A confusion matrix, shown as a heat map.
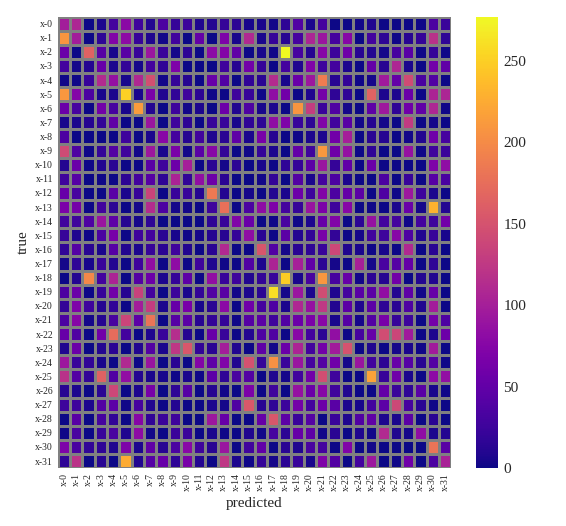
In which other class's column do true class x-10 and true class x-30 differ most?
x-13
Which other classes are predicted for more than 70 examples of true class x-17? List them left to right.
x-7, x-9, x-19, x-24
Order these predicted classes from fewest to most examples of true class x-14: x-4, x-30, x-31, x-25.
x-30, x-4, x-31, x-25
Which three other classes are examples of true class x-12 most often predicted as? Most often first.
x-7, x-28, x-21
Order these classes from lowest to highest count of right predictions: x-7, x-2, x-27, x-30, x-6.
x-7, x-27, x-2, x-30, x-6
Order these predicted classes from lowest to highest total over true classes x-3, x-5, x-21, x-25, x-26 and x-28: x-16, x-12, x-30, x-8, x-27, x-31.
x-8, x-16, x-12, x-27, x-31, x-30
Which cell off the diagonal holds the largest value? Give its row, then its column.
x-2, x-18
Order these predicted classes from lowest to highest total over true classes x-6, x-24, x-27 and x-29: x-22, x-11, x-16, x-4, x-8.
x-8, x-16, x-11, x-4, x-22
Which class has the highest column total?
x-21
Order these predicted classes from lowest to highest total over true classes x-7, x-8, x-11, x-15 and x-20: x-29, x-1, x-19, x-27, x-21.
x-29, x-27, x-1, x-19, x-21
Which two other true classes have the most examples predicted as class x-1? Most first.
x-31, x-0
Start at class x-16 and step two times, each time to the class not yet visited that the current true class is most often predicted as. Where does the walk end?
x-4
